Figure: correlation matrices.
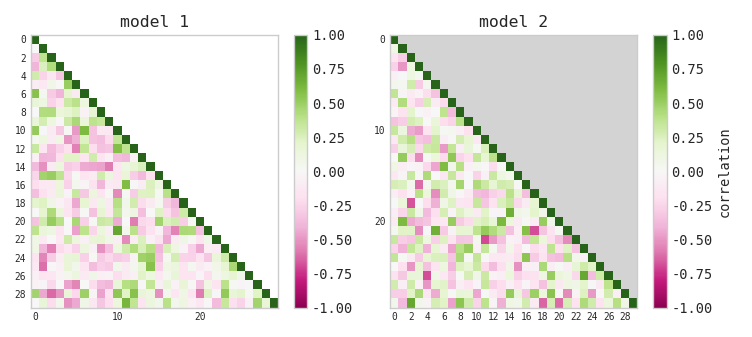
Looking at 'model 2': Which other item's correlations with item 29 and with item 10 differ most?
2
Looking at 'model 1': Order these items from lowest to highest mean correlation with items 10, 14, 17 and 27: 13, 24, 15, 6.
15, 6, 13, 24
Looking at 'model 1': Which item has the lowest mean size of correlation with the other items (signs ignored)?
26
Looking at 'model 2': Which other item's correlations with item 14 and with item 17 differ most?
16
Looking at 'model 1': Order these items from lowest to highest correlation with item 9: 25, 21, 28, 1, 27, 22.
27, 25, 28, 21, 22, 1
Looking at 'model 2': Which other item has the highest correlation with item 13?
20
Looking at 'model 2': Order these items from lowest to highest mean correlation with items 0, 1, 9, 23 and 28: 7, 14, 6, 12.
7, 12, 6, 14
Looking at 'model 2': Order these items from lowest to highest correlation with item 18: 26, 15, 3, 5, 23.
5, 15, 23, 3, 26
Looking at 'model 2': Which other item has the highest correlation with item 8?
29
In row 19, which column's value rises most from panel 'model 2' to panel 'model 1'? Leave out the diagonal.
21
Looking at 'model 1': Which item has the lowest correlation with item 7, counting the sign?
14
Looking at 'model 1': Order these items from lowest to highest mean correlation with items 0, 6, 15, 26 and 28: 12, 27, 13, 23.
13, 27, 23, 12
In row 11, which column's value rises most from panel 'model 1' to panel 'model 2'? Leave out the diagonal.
5
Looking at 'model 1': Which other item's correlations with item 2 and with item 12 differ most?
28
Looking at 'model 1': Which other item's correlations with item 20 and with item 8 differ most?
16
